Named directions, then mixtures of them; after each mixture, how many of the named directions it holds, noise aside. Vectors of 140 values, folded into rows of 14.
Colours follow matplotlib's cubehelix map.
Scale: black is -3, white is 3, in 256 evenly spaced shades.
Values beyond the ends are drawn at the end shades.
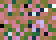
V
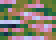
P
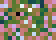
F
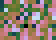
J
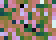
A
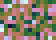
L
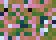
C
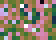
two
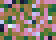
one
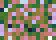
four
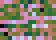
three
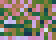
three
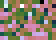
four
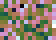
one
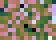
three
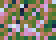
four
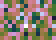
one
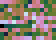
two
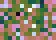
one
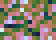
two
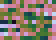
two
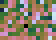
three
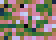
two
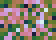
four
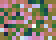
three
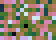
four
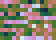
two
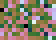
four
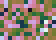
one
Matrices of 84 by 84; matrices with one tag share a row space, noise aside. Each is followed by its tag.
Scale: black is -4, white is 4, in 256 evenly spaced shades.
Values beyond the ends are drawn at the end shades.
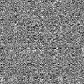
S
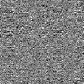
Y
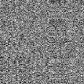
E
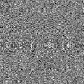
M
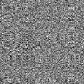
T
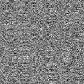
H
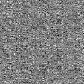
Y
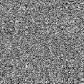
T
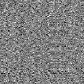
E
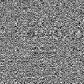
S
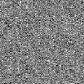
T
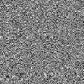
M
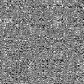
Y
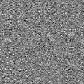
T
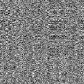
E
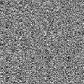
M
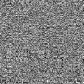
Y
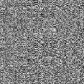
S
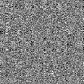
M
